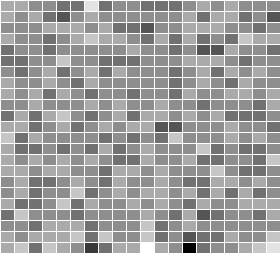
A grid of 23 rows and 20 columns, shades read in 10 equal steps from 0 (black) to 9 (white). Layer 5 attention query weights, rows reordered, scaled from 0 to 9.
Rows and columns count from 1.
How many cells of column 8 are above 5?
5
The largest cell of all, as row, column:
23, 11
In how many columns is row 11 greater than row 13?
9
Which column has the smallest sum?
13
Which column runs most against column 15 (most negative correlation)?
2
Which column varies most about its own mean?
14
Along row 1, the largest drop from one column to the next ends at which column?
8
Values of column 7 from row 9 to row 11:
4 6 4
